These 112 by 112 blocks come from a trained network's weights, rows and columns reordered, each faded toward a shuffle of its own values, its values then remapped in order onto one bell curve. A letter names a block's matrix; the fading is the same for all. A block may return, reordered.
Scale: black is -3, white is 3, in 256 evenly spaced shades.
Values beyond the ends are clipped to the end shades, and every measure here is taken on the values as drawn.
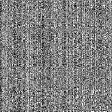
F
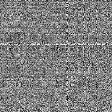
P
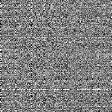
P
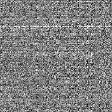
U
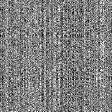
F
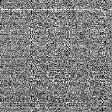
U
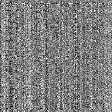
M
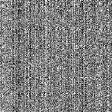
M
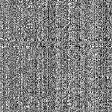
M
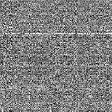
U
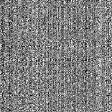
M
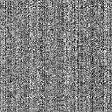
M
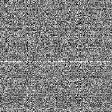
U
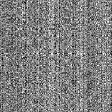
M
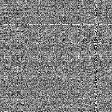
P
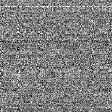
U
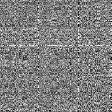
P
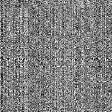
M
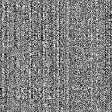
M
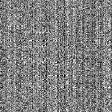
M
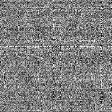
P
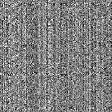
F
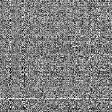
U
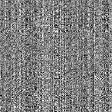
F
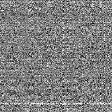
U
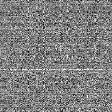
U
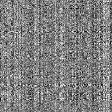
F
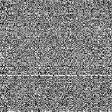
P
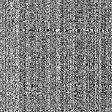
F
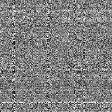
P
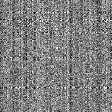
M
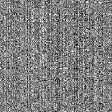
M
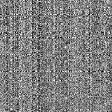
M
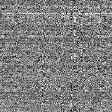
U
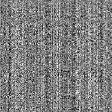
F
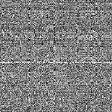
U
